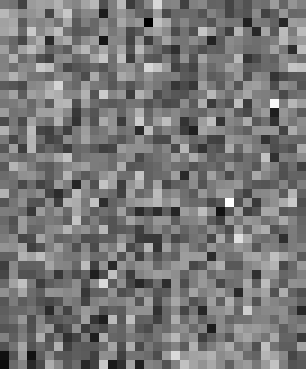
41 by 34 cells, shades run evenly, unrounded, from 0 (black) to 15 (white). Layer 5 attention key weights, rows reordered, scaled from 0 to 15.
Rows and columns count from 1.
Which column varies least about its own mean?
2
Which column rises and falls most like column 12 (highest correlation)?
24
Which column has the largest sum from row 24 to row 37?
30
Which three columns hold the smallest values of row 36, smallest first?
12, 11, 18
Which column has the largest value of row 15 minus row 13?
31
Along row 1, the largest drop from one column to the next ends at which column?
15
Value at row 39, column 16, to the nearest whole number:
4
